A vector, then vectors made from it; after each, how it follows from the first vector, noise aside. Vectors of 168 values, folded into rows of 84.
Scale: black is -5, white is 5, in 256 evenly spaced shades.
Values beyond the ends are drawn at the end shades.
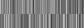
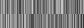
reversed, negated.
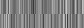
sign-scrambled.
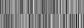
negated.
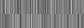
wrapped around, negated, shrunk.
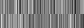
reversed, negated.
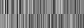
reversed, negated.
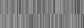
reversed, negated, shrunk.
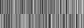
negated.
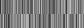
negated.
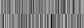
sign-scrambled.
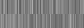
reversed, negated, shrunk.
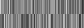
copied.
